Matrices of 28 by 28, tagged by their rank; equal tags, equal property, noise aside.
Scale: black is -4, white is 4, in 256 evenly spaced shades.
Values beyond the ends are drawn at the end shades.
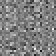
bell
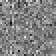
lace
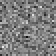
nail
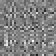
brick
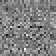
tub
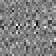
brick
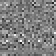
bell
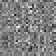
tub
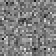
tub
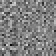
brick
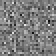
lace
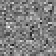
lace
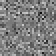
nail
